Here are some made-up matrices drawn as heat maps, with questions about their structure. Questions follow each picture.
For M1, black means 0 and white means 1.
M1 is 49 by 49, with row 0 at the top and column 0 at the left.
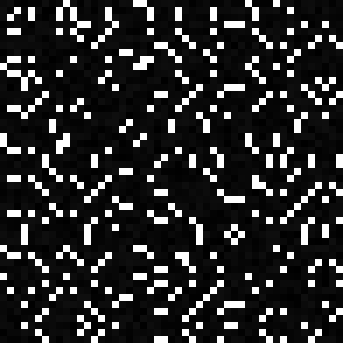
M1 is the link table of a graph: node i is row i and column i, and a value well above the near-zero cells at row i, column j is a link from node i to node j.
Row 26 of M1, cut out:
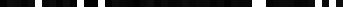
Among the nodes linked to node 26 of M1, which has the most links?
node 36
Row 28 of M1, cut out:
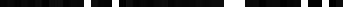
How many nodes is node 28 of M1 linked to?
7
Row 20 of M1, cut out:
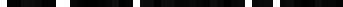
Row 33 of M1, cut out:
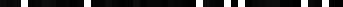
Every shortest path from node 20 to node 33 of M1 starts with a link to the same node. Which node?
node 8
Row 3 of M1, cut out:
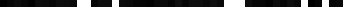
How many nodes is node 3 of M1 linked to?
8
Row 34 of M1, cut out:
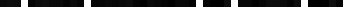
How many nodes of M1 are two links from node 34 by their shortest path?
4
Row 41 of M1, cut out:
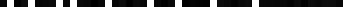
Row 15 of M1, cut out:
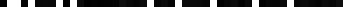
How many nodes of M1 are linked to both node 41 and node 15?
8
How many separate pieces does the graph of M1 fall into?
3
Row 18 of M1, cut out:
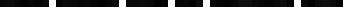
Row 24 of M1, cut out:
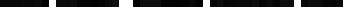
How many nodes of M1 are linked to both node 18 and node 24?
4
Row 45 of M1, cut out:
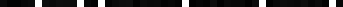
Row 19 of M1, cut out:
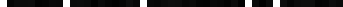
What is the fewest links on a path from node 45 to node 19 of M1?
5
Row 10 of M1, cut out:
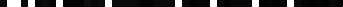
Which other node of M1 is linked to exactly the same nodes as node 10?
node 21
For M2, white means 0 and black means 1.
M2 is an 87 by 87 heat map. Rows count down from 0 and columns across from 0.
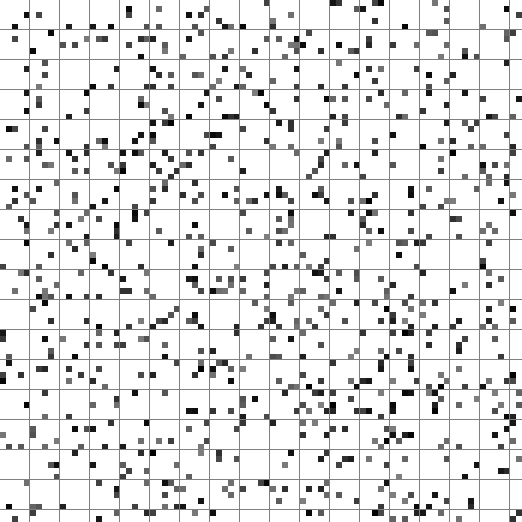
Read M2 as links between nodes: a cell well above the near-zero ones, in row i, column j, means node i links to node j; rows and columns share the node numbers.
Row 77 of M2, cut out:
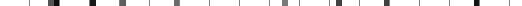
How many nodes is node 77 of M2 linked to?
9
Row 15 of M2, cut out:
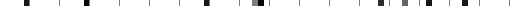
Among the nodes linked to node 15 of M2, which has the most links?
node 63
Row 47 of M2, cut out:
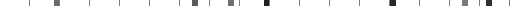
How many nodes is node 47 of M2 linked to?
7
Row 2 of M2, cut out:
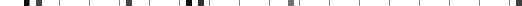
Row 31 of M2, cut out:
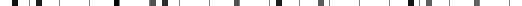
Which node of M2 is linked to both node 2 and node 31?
node 6
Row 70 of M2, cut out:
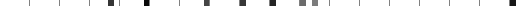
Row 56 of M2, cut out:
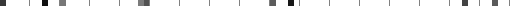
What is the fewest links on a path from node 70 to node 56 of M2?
2
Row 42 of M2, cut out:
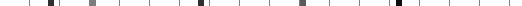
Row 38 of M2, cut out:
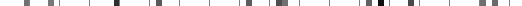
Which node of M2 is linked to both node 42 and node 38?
node 8
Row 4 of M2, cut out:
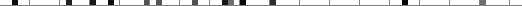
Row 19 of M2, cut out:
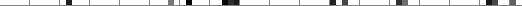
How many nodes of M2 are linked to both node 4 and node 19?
4
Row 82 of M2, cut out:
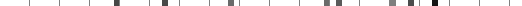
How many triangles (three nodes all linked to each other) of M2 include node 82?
8
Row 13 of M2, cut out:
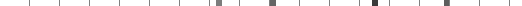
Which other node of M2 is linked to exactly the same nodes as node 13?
node 3
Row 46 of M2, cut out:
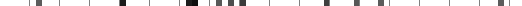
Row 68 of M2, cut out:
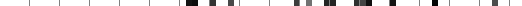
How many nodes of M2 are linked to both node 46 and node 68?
5
